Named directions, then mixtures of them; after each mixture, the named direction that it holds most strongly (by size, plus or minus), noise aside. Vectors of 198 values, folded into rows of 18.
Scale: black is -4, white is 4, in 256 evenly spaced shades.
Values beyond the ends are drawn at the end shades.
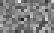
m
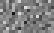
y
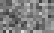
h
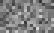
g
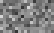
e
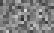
g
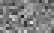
e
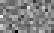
e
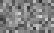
g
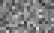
g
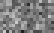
h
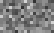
e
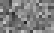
h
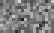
m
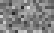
e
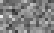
e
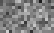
g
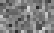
m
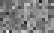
h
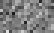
h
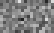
m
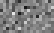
y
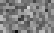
m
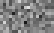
y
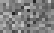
y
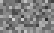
e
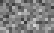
g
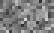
h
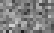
h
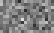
m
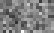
h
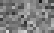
g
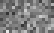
g
